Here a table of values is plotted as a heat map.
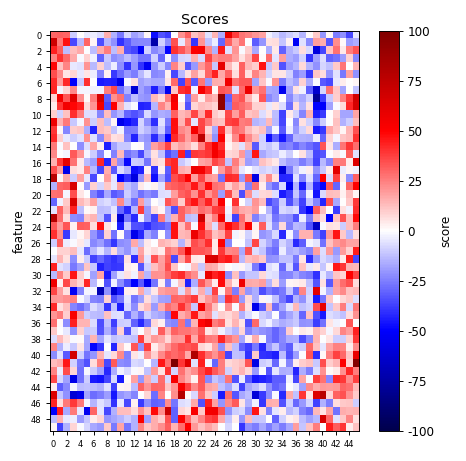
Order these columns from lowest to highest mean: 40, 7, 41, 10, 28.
10, 7, 40, 41, 28
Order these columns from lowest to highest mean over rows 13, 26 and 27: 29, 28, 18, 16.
16, 28, 29, 18
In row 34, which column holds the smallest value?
30
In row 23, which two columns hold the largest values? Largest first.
0, 22
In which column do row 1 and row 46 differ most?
3
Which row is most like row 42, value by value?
14
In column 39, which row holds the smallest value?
8
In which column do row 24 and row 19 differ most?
29
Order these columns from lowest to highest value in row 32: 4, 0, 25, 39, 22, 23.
4, 23, 25, 22, 0, 39
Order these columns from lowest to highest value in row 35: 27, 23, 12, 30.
12, 30, 27, 23
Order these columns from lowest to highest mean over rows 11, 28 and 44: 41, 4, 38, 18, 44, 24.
38, 4, 41, 18, 44, 24
